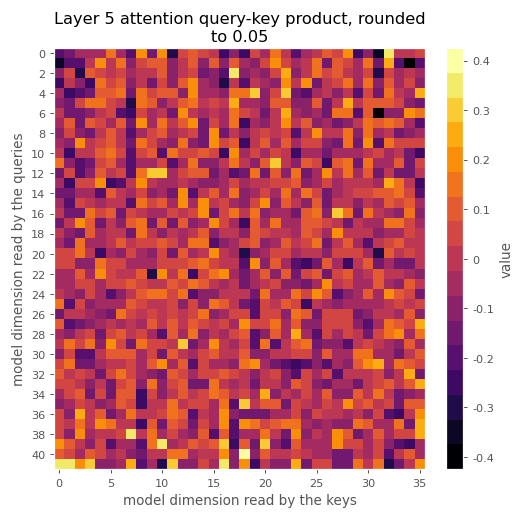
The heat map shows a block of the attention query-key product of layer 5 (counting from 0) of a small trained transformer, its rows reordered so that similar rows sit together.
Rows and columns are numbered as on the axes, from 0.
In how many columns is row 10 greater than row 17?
14
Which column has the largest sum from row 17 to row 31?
12
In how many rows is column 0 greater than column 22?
16
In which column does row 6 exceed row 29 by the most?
28
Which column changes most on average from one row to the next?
35
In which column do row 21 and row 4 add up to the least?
24
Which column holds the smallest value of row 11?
26
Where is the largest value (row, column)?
40, 18
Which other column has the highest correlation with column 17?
22
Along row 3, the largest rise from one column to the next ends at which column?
4
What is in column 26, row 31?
-0.2
